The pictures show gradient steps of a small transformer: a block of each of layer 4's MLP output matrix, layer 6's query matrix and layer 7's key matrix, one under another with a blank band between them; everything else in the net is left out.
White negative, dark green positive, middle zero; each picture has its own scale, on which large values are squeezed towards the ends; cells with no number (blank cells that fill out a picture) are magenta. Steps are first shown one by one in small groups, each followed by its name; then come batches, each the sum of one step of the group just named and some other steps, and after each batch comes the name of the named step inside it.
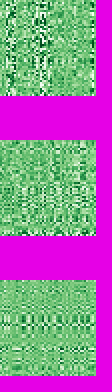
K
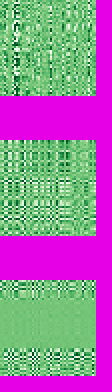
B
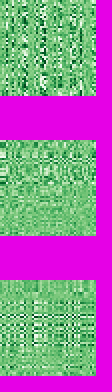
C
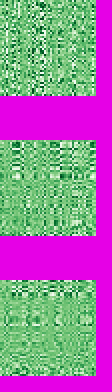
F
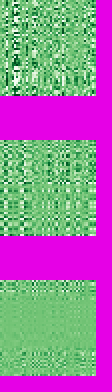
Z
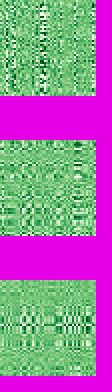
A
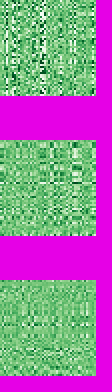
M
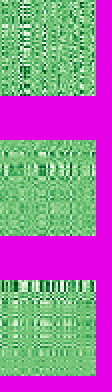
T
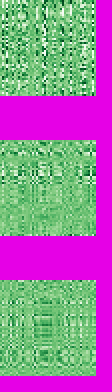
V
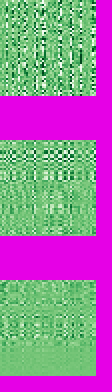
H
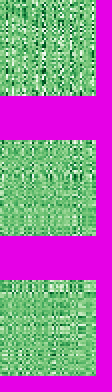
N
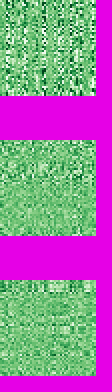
N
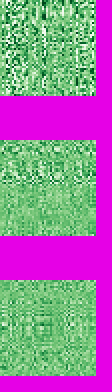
V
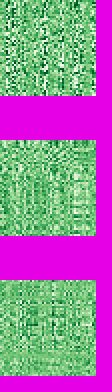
H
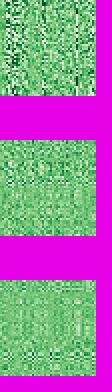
B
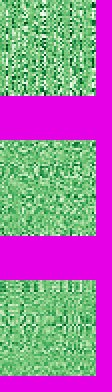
A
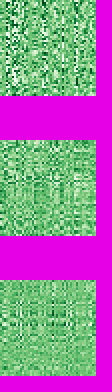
Z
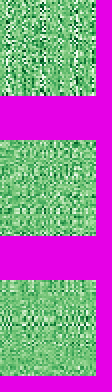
A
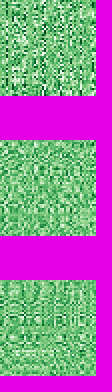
Z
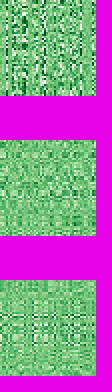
C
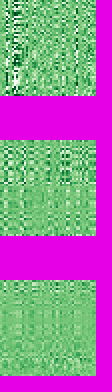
Z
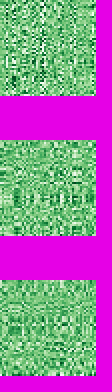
M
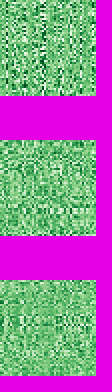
A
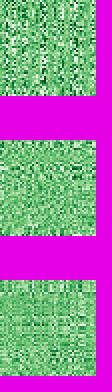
N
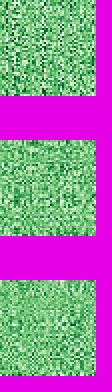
B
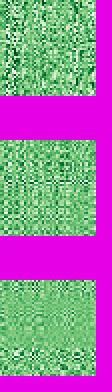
B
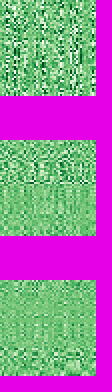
H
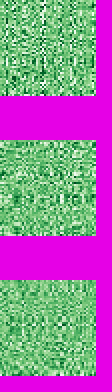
M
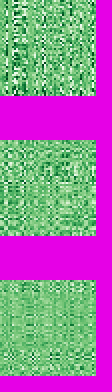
B
